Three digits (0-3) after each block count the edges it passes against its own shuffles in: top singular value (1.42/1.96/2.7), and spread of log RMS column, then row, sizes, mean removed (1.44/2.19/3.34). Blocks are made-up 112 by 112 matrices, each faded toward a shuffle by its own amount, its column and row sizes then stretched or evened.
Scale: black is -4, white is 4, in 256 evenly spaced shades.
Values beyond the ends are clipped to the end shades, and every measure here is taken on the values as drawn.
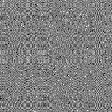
3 1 0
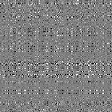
3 2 3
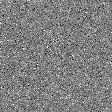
1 0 0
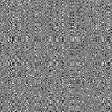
3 2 1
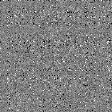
0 2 2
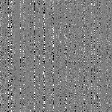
2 3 1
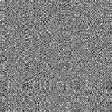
3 1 0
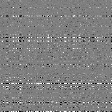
3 1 3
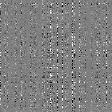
1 3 2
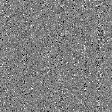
1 2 0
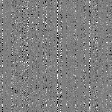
2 3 1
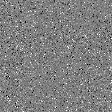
0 1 1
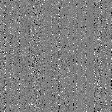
0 3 0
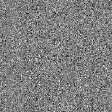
1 2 0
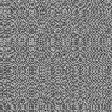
3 1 0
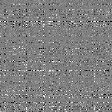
2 2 3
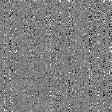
2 3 1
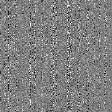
0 3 0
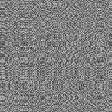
3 0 1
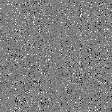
0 2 1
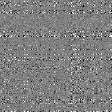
2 2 3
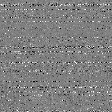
2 0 3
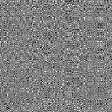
3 2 2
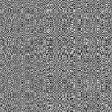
3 3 2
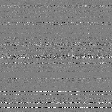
2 0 3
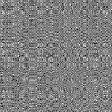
3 2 1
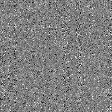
1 2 0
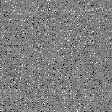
2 1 0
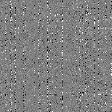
1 3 1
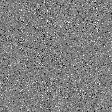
0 1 0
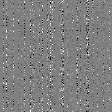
1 3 1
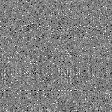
2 0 1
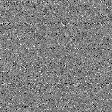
1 0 2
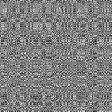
3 0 3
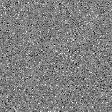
1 0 1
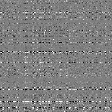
3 2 3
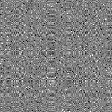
3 1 1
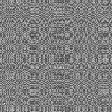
3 1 2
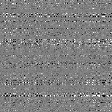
3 1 3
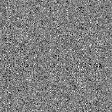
1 2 1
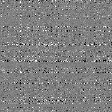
1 2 3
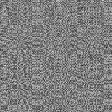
3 0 1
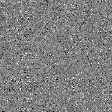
1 1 1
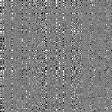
3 3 2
